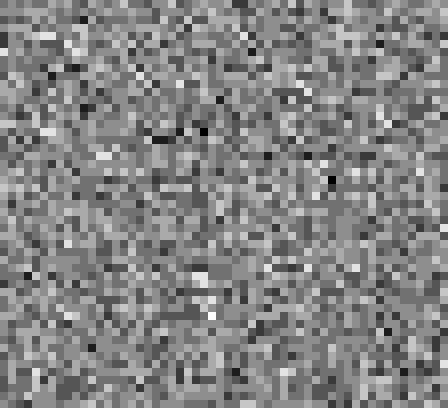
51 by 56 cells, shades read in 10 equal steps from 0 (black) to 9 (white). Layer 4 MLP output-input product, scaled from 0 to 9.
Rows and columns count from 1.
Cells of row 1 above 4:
32
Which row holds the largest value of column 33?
8
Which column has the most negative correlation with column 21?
27
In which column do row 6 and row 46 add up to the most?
56
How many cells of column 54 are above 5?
16
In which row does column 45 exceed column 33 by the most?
22
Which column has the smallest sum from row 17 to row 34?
26
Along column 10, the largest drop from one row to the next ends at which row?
9
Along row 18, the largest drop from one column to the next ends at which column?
20
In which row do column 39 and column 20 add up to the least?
18
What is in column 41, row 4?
5
